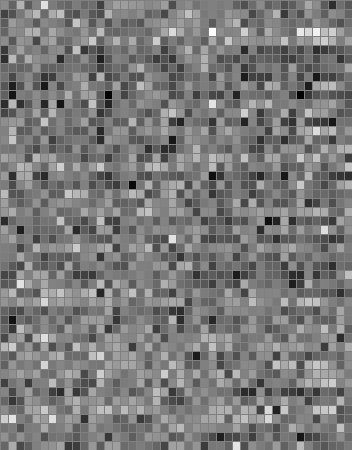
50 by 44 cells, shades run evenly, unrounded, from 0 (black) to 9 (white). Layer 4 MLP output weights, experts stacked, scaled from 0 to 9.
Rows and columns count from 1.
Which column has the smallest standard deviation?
16
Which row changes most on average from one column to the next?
12
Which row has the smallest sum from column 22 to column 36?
20
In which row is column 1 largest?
47
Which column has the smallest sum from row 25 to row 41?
30
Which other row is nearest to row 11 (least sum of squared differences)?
49
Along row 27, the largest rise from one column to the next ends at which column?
22
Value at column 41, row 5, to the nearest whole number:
7
